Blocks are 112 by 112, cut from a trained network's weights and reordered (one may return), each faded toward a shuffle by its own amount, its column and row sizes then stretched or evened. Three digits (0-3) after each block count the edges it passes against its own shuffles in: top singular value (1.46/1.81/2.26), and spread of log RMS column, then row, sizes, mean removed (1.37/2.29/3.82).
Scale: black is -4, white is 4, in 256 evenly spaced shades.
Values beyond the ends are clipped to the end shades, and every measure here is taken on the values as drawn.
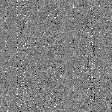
0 2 1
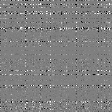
1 2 3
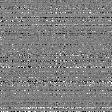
2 1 3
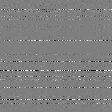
3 0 3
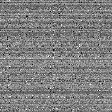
3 1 1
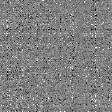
1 2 1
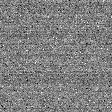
1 0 0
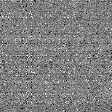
1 1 1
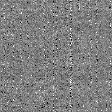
0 2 0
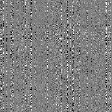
2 3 1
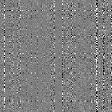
3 3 1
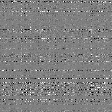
1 1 3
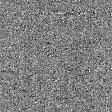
0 0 1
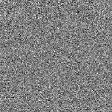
2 1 1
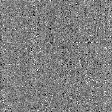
0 1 1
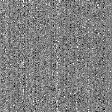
1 2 0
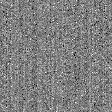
1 1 0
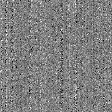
1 2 0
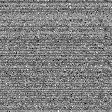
3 0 0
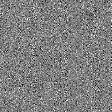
0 2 0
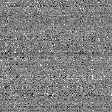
1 1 2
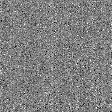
0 1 1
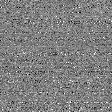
0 0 2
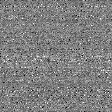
0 0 2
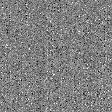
0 1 0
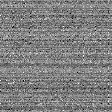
3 1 1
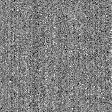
1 1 0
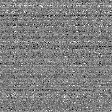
2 1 2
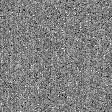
0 0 0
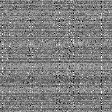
3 2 0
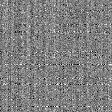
2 0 2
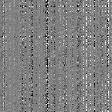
3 3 1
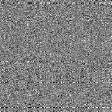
3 1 2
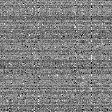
3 2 0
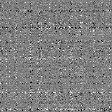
1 2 2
